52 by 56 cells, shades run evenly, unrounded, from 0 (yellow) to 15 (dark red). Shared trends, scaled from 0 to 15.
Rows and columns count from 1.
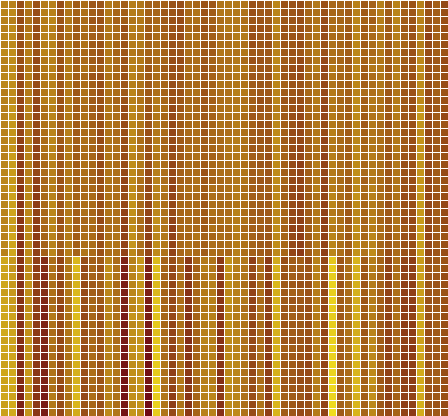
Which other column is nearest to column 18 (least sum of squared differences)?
29
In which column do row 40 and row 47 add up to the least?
42
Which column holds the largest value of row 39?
19
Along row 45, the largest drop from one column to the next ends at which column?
20
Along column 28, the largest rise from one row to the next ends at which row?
33
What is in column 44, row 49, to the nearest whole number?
8
